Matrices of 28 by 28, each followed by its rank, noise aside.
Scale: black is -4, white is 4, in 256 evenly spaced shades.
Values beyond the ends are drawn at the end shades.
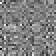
six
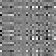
two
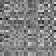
three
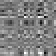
two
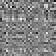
four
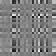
one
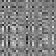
two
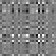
one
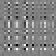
one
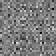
six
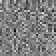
six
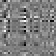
two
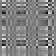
one
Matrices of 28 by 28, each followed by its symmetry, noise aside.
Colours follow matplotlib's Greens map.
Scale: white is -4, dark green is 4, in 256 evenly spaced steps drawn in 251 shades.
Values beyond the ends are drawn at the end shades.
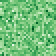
mirrored top to bottom.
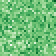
symmetric across the other diagonal.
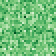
mirrored left to right.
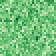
same after a half turn.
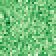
same after a half turn.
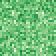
mirrored left to right.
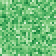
symmetric across the other diagonal.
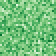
antisymmetric.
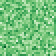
symmetric.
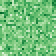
antisymmetric.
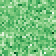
same after a half turn.
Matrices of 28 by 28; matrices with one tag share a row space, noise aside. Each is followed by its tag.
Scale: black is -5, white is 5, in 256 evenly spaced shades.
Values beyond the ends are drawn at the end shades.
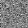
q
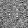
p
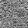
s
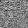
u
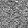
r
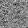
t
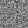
r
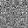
q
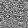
s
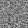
r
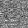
u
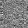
p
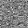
s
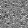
q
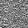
t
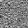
u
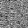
u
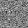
r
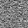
s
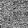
s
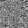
q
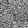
s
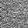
s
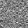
p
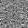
q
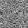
p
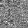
u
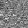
u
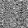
p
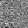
u
